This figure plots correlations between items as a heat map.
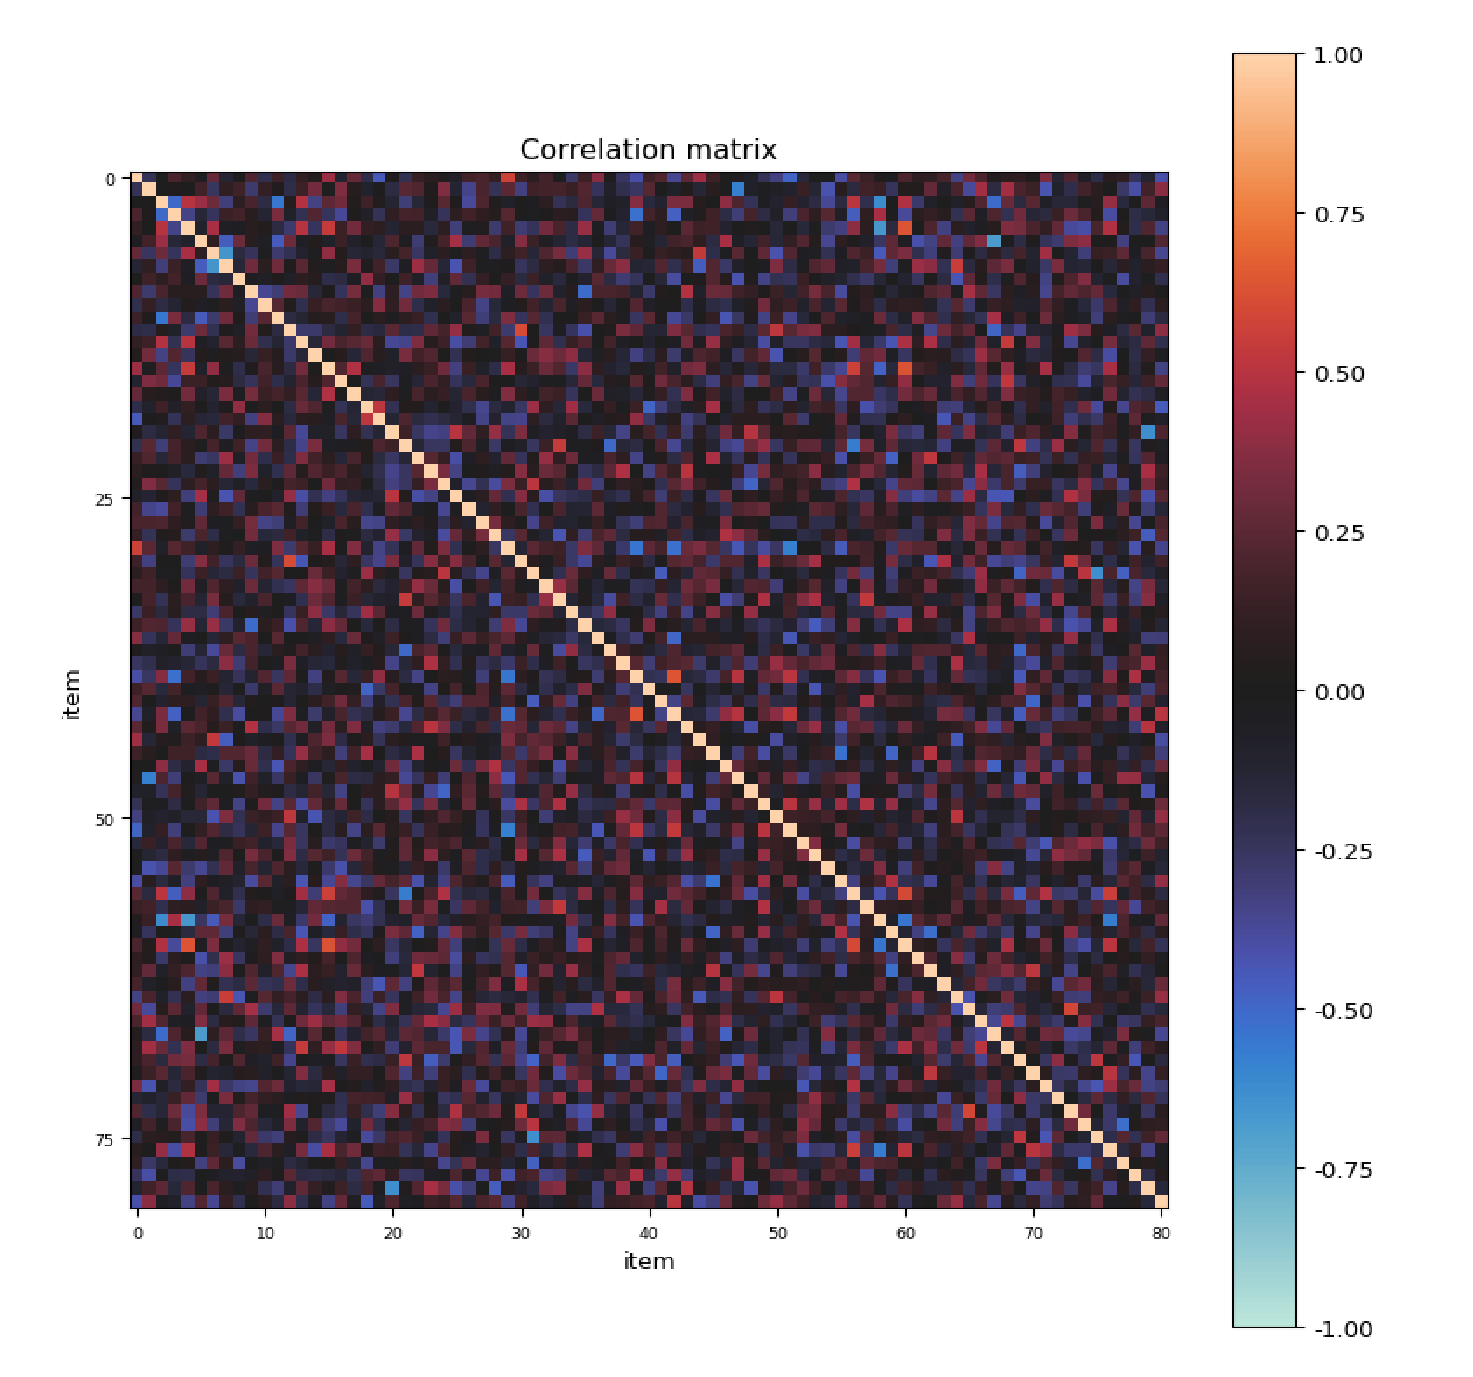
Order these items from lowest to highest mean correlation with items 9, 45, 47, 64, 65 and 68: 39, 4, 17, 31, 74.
31, 74, 39, 4, 17
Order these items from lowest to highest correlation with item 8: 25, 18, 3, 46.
46, 3, 25, 18
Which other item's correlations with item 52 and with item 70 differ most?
76
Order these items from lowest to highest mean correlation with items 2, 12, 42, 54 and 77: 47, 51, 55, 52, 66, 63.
66, 52, 55, 63, 51, 47
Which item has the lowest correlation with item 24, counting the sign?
48
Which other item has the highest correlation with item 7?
64
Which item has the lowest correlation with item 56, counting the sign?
21
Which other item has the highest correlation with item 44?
6
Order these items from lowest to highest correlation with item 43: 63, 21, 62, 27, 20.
20, 21, 62, 63, 27
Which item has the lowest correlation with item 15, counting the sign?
58
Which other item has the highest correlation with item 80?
42
